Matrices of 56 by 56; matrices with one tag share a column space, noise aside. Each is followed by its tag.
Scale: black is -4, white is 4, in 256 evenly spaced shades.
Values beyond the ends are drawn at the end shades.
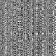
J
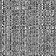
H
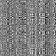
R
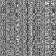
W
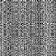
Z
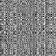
R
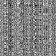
W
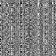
W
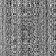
W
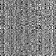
H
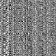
J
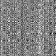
J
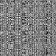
R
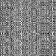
J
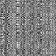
R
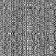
J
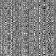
J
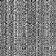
Z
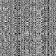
J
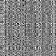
Z
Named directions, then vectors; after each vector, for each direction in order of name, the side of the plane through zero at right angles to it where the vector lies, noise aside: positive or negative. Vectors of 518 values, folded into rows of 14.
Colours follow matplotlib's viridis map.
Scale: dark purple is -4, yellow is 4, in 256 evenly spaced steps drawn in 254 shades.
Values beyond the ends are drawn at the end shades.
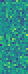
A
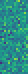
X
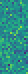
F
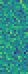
positive, positive, negative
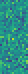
positive, negative, negative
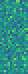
positive, negative, positive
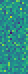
positive, negative, positive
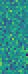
positive, negative, negative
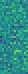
negative, negative, positive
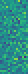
negative, negative, positive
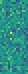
negative, positive, negative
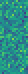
positive, negative, negative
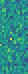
negative, positive, negative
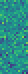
negative, negative, negative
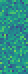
negative, negative, negative
